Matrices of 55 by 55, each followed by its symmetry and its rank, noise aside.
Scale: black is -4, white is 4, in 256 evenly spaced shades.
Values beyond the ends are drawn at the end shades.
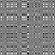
no symmetry, rank one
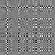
antisymmetric, rank two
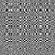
no symmetry, rank one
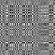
no symmetry, rank one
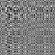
no symmetry, rank three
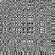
symmetric, rank three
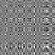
no symmetry, rank two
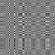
no symmetry, rank one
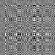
antisymmetric, rank two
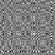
symmetric, rank two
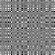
symmetric, rank one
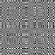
antisymmetric, rank two
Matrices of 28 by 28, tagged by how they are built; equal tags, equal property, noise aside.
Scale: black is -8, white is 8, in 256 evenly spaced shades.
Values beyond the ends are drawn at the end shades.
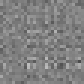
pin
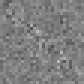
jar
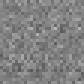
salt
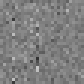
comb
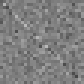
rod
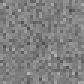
rod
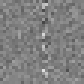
comb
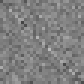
rod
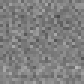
salt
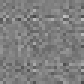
pin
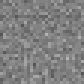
salt
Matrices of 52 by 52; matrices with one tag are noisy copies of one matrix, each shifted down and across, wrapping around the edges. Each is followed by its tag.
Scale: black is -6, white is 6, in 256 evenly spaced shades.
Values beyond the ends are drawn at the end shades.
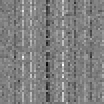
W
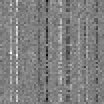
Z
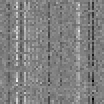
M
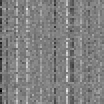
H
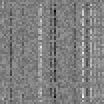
M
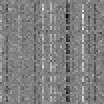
W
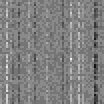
W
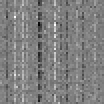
W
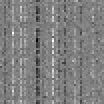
W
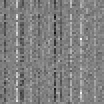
H
